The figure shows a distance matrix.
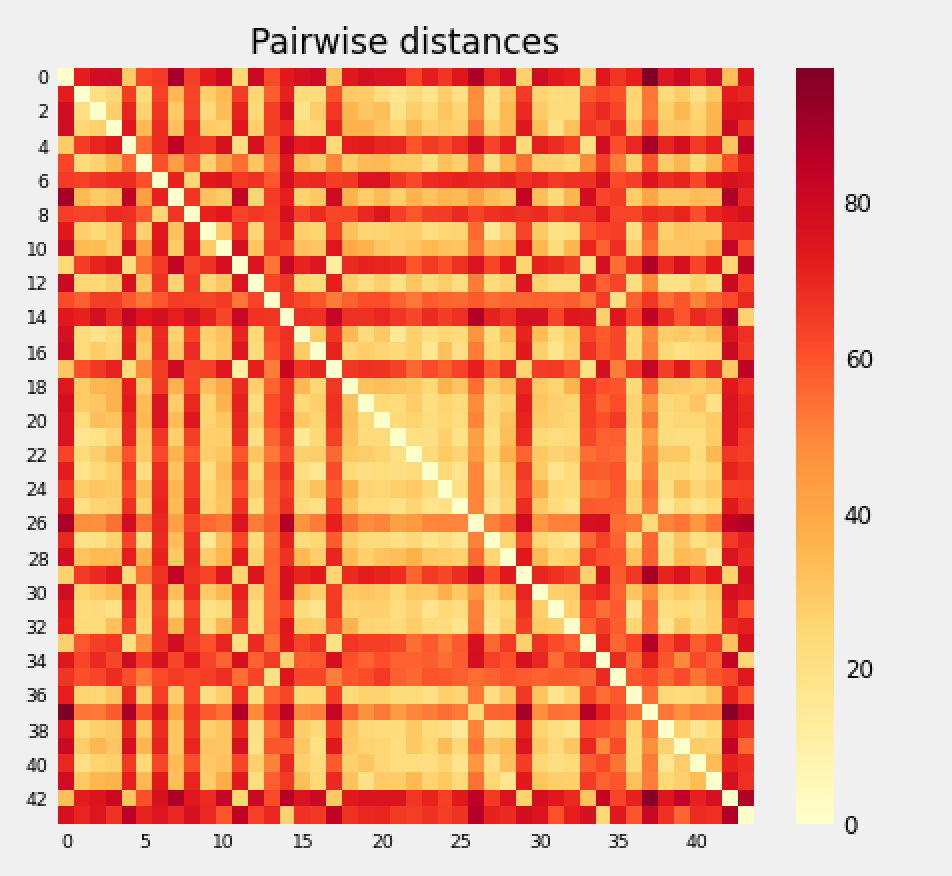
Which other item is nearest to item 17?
11
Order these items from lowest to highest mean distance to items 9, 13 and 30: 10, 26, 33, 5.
5, 10, 26, 33
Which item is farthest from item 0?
37
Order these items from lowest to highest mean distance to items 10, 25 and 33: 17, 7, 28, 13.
28, 7, 17, 13
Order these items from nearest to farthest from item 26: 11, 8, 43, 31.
31, 8, 11, 43
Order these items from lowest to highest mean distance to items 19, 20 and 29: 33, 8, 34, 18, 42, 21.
21, 18, 33, 42, 34, 8
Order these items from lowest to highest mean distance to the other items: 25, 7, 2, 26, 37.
25, 2, 7, 26, 37
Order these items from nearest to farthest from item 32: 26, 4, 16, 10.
16, 10, 26, 4
